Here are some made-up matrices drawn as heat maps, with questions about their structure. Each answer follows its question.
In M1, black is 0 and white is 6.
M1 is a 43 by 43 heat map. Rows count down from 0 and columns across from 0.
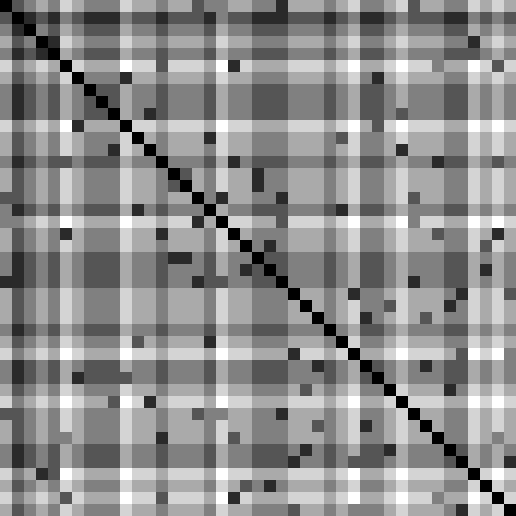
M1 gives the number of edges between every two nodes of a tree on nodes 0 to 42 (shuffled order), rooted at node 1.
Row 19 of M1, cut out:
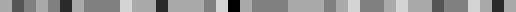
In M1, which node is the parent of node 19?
13
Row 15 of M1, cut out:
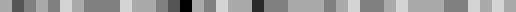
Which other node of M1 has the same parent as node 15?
14
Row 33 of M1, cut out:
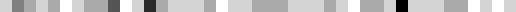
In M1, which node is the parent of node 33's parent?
9
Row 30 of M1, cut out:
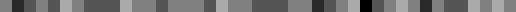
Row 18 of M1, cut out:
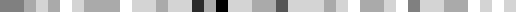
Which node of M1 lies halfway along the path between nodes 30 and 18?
23
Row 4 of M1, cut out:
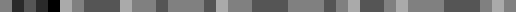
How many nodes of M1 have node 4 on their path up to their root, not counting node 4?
2
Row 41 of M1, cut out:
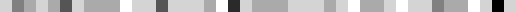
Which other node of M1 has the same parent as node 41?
5
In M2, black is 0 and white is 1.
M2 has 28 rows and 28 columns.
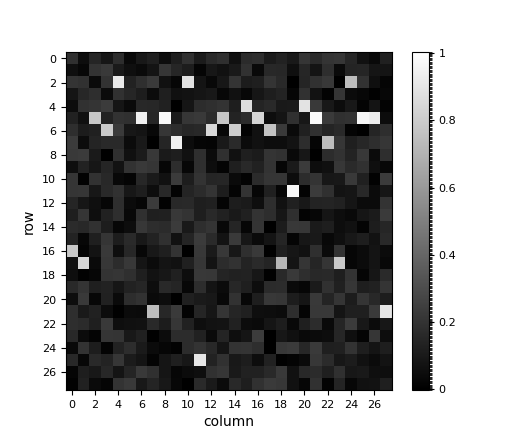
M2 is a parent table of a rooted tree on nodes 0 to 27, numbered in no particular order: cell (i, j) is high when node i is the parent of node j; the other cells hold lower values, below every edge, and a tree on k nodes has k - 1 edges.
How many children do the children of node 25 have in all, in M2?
1
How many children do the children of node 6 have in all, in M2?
3
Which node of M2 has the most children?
5
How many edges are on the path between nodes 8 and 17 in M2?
3
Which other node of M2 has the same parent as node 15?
20
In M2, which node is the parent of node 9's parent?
21
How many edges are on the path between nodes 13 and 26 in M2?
2
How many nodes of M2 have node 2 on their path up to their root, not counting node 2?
5
